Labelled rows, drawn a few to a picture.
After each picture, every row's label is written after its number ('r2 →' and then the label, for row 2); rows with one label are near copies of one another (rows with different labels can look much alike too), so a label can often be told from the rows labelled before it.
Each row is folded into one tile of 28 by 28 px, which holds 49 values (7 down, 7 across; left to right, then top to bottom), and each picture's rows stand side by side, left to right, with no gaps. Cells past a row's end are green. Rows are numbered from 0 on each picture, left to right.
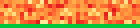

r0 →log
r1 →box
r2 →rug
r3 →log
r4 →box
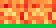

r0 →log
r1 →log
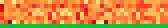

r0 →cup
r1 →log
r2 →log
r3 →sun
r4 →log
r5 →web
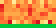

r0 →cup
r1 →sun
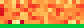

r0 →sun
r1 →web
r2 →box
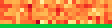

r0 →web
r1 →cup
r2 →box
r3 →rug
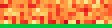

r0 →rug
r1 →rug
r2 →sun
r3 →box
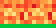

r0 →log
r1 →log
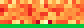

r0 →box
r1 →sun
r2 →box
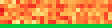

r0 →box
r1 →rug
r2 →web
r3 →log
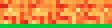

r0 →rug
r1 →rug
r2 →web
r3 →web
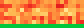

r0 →web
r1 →rug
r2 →rug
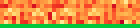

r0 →rug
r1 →log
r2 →rug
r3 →rug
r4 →cup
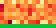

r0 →cup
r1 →box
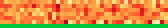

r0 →web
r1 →log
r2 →cup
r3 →sun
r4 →box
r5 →sun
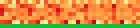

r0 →box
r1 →box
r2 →sun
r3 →cup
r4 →cup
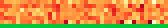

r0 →web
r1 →log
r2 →cup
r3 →web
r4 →sun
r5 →cup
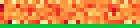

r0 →cup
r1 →box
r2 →sun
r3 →log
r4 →box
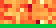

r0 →web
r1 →cup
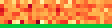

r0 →sun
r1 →cup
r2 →box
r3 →web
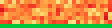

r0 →box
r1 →rug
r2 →box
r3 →log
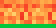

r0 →log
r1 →log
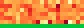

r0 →web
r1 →sun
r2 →cup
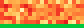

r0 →web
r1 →box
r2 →box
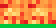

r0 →rug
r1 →rug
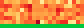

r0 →web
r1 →cup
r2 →box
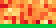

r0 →rug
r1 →sun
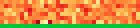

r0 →log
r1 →sun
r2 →web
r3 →box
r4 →log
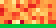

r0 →sun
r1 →rug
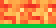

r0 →web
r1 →web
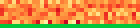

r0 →box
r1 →sun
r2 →sun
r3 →log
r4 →log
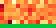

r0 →cup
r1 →box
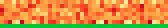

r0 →sun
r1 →rug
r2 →log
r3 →sun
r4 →box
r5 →cup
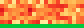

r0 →box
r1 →box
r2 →web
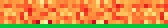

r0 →log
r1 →sun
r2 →log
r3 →sun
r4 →web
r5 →log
